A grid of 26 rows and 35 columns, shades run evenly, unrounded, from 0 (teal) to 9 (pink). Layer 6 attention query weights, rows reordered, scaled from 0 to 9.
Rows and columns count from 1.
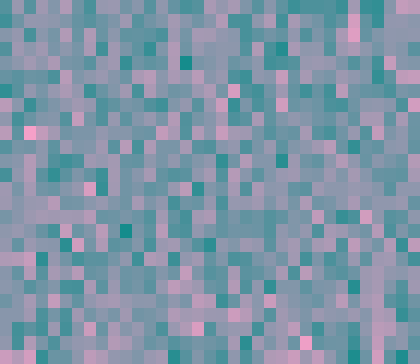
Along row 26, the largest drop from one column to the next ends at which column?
4
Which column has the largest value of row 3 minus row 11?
30
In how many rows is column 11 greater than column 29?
13
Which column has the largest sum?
3
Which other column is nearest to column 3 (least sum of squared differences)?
14
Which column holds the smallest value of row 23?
34
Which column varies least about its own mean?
10
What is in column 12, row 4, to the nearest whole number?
3
